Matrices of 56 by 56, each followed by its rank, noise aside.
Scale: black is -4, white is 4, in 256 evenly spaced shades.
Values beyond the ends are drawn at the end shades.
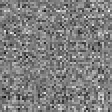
eight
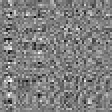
six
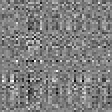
four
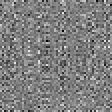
six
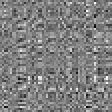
five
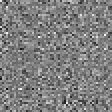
six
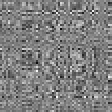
five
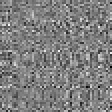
six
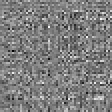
six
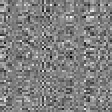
four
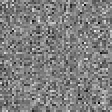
eight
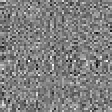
seven
